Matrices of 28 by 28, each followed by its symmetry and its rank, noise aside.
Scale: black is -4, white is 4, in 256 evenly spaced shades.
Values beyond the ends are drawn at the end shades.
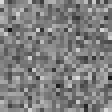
no symmetry, rank eight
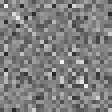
symmetric, rank six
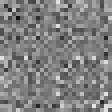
symmetric, rank six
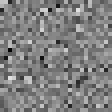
symmetric, rank eight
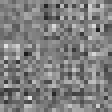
antisymmetric, rank six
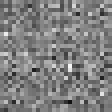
no symmetry, rank six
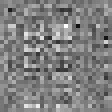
no symmetry, rank four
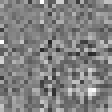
symmetric, rank four
